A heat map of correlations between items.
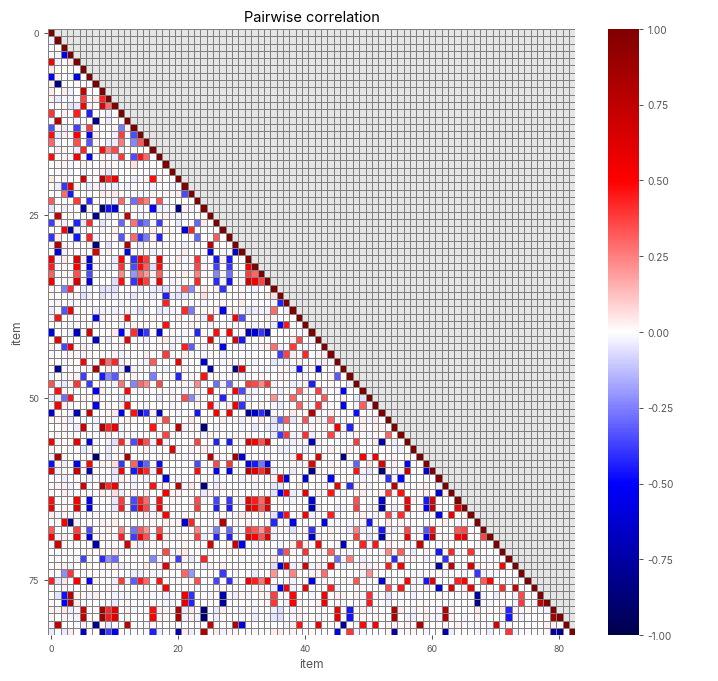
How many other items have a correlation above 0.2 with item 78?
8
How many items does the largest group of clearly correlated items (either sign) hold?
26
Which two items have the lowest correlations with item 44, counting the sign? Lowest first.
61, 36
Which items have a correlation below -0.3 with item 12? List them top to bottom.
7, 30, 46
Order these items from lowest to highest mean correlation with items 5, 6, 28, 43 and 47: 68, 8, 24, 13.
68, 24, 8, 13
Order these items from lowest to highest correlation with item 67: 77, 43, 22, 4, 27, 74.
77, 43, 74, 4, 22, 27
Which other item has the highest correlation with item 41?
52
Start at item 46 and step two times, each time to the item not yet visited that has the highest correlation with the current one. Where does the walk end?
30
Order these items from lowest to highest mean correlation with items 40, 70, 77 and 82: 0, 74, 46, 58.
46, 0, 74, 58
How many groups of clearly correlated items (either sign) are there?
6
